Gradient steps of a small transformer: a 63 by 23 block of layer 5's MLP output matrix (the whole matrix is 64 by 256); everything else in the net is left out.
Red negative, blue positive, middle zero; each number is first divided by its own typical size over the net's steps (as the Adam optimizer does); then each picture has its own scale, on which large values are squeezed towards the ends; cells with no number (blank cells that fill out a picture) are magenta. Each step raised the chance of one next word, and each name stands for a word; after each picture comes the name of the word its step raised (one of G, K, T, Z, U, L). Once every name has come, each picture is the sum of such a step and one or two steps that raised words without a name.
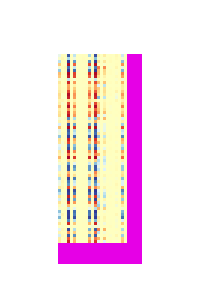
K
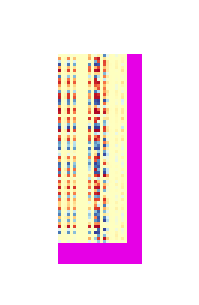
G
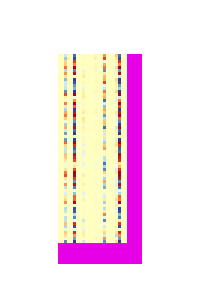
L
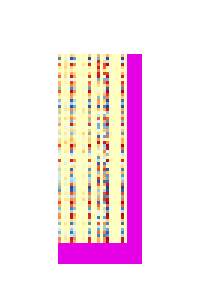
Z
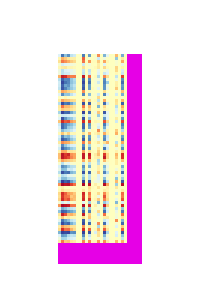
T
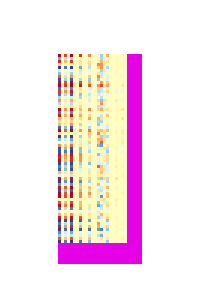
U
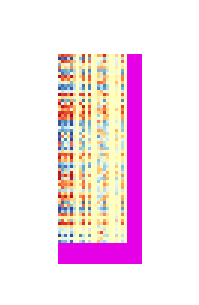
L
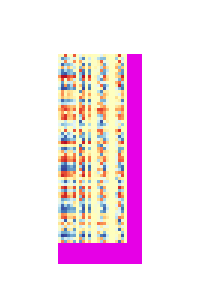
U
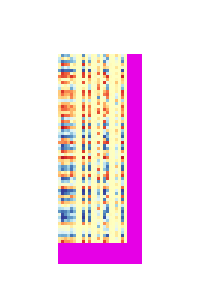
K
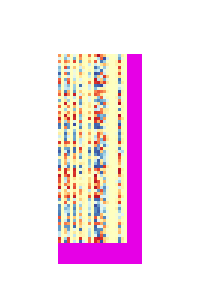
L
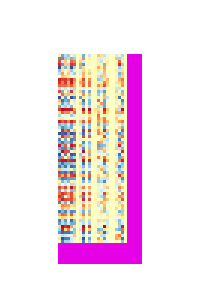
G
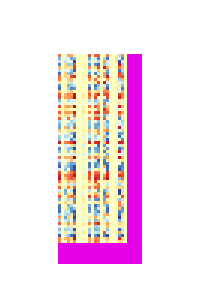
K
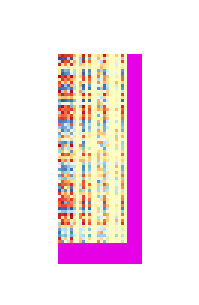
Z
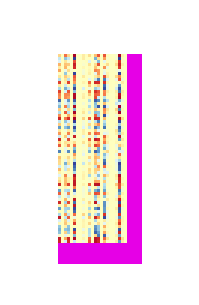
Z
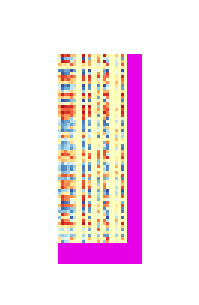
K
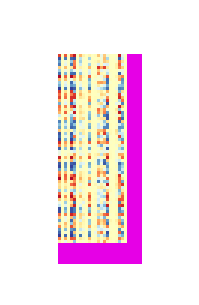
T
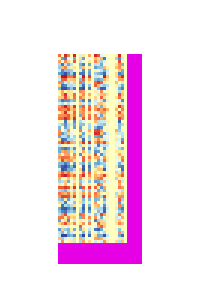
U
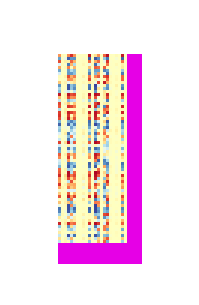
L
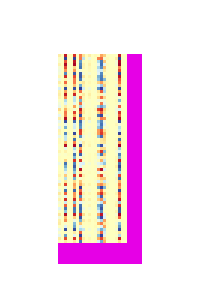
Z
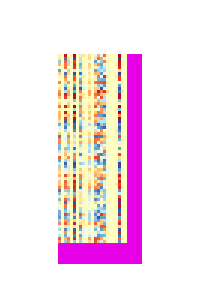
K
